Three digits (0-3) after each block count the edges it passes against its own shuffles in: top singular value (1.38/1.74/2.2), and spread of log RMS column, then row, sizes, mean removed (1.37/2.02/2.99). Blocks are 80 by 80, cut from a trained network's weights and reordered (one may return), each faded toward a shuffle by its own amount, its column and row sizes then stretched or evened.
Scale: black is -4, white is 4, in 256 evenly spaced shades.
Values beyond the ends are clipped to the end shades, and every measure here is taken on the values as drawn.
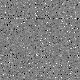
1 1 1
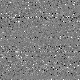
1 0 2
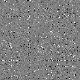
1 2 1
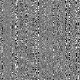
2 3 0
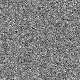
0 0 0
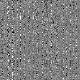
1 3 0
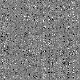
0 2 1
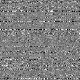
2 0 3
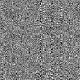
2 2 1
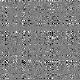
1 3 3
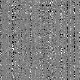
1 3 1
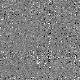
0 2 2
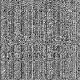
3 1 1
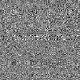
2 1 2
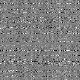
1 0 3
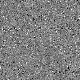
0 0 1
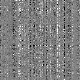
3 3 2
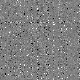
1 2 0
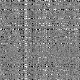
2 1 3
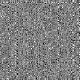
2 2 0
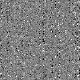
0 2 0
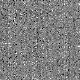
0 2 1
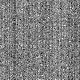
2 0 1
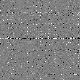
2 2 2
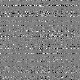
1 2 3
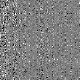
2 3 0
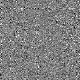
1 2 0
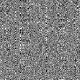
2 2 0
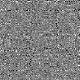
2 2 2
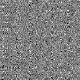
2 2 1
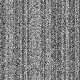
3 0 0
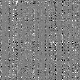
1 3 2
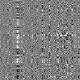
3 3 2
